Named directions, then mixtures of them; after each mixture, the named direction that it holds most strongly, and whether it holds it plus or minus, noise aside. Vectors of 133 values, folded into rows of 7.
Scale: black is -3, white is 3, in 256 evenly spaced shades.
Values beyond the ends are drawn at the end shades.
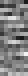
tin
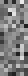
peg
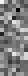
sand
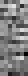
tin, minus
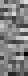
tin, minus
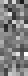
peg, minus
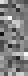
sand, plus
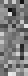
peg, minus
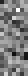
sand, minus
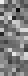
sand, plus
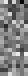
peg, minus
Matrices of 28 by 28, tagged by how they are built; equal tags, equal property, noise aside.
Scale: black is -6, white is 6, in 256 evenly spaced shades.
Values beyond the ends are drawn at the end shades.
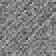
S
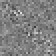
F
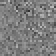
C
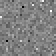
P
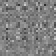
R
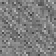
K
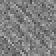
K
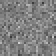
R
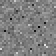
P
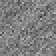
S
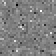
P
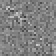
F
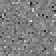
P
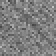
K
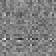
R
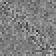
F
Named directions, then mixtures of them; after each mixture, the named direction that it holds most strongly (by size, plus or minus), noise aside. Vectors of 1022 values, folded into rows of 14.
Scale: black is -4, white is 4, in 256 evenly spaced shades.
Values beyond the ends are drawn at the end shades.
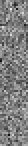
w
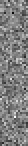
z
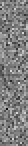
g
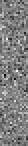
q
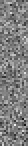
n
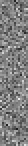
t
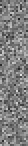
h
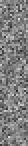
h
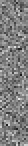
t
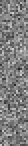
h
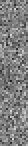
g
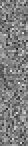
g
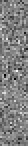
q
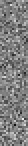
n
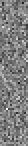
g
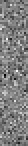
q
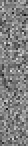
g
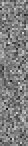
g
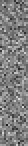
t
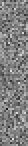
g
